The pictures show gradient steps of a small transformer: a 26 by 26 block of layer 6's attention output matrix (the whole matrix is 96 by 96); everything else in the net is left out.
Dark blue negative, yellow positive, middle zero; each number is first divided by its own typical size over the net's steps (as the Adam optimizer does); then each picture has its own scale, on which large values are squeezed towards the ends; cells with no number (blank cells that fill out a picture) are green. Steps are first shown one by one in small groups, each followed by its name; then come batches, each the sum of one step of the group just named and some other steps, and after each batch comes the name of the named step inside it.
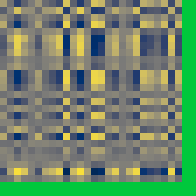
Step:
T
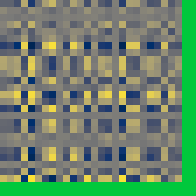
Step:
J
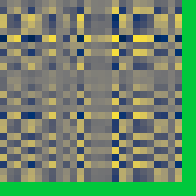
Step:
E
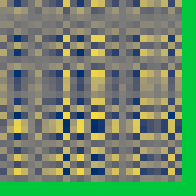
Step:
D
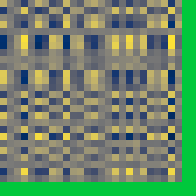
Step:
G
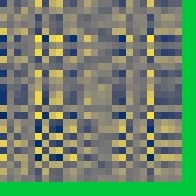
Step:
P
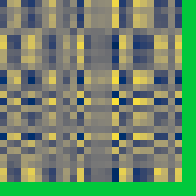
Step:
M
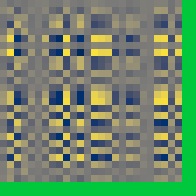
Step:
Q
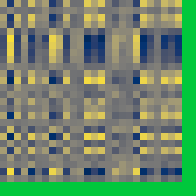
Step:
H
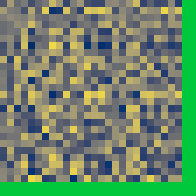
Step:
J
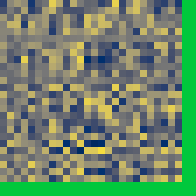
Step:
M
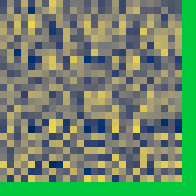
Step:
Q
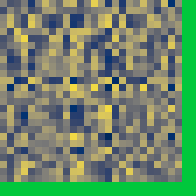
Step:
G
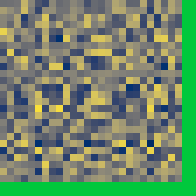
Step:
Q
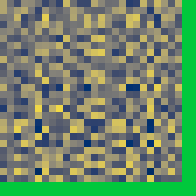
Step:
D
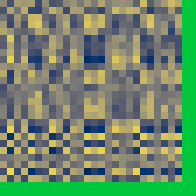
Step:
H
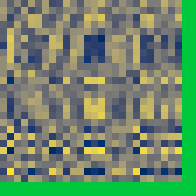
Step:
H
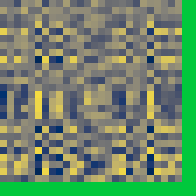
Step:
P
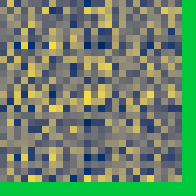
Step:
J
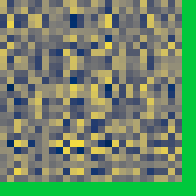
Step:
D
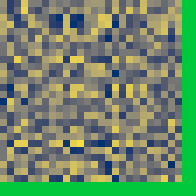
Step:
P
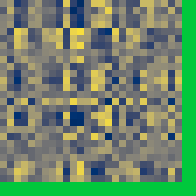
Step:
T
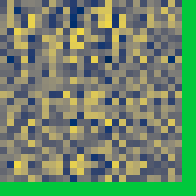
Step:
E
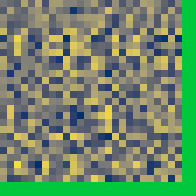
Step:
E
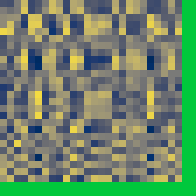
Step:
P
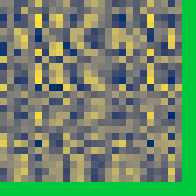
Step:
G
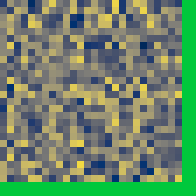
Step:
M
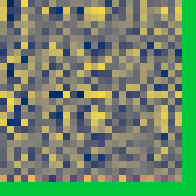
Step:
J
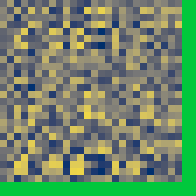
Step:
E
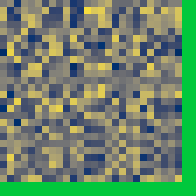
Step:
E
